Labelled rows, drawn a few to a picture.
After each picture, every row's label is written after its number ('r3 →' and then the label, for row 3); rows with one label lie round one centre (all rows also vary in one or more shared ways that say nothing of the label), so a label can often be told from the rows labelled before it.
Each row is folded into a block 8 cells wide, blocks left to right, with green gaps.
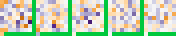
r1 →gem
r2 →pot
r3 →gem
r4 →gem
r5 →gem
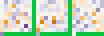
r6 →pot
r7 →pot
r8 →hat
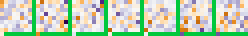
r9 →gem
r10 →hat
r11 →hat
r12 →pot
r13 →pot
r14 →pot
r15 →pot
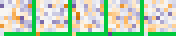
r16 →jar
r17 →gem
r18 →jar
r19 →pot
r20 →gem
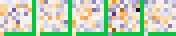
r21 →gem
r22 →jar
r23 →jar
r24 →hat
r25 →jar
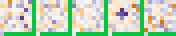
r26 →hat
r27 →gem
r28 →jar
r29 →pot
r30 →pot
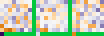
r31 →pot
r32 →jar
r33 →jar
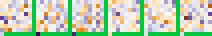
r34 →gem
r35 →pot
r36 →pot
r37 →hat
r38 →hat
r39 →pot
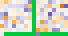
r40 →hat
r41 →pot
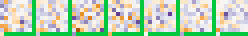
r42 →jar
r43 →pot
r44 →gem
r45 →jar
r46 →gem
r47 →pot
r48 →pot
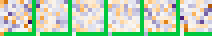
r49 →hat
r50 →jar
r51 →jar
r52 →hat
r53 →hat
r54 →gem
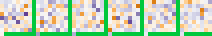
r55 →gem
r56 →pot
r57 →hat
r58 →pot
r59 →hat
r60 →hat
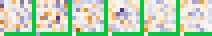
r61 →jar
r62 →hat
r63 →jar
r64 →pot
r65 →pot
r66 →pot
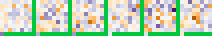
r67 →pot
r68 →pot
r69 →pot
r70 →hat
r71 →hat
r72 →jar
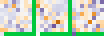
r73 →pot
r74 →hat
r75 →hat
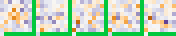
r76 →jar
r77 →gem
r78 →pot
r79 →pot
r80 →pot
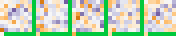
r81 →pot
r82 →jar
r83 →jar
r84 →gem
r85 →hat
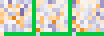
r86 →jar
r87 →pot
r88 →jar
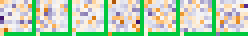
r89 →gem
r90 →jar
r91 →pot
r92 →hat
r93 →hat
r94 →jar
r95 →pot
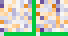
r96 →jar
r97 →gem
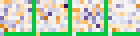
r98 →hat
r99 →jar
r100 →pot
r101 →gem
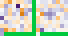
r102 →hat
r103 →pot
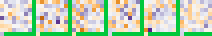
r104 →gem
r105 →hat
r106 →jar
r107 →hat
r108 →pot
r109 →jar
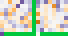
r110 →hat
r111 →jar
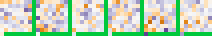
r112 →hat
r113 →jar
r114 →pot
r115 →hat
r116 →pot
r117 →pot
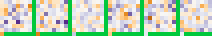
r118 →gem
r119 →jar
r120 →pot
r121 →gem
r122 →hat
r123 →jar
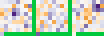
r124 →pot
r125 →pot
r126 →hat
